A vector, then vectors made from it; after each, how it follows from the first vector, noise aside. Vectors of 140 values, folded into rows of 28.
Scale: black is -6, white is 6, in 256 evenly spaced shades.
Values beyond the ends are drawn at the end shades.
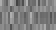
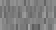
reversed, shrunk.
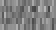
wrapped around, negated.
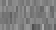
wrapped around, shrunk.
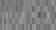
wrapped around, shrunk.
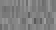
wrapped around, shrunk.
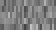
wrapped around, negated.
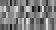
wrapped around, scaled up.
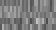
wrapped around, negated.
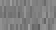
reversed, shrunk.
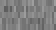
wrapped around, shrunk.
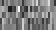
wrapped around, scaled up.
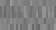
reversed, shrunk.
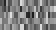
wrapped around, scaled up.
